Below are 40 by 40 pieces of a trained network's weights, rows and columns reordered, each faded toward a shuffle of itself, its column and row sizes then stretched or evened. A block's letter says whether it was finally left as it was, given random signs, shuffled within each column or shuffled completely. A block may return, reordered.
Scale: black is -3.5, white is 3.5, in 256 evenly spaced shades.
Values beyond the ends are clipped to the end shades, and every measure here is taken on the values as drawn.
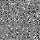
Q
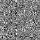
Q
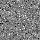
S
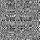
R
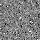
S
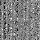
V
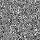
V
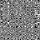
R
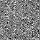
V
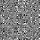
R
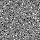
S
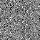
V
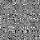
R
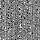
V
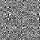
R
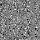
V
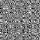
R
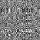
R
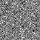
V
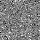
S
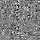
Q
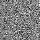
V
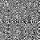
R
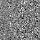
V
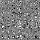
Q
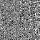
V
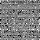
R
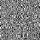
R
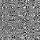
R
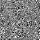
Q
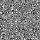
Q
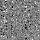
V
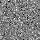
S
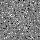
S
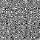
Q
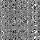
R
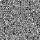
V
